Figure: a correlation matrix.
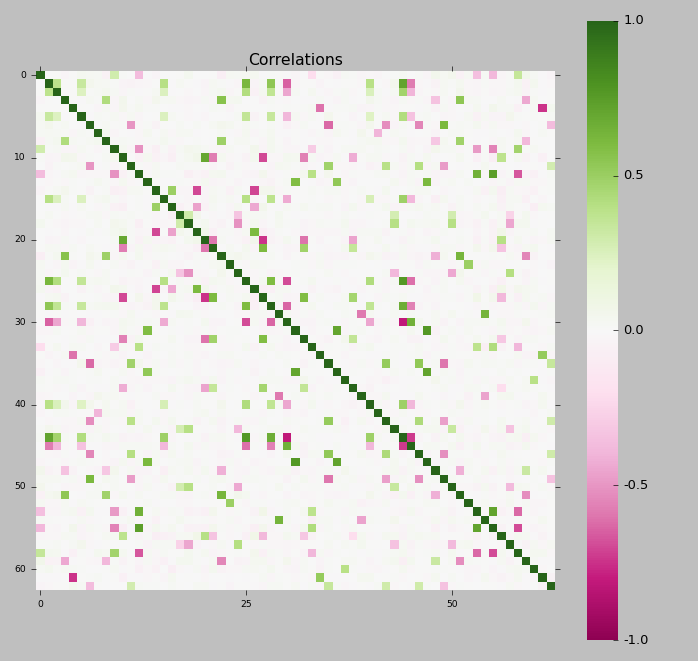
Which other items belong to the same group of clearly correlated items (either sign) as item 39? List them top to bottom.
29, 54
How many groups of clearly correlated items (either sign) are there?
13
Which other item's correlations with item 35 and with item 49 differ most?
6
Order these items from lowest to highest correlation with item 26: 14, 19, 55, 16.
14, 16, 55, 19
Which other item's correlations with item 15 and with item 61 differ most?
4
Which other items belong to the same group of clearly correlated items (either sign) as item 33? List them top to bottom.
0, 9, 12, 53, 55, 58
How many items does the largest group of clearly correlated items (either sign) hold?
10
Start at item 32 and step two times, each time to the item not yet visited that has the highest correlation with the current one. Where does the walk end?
21
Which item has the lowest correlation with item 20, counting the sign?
27
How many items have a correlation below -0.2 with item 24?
4
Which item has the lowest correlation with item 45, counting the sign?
44
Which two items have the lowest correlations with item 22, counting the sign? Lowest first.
59, 48
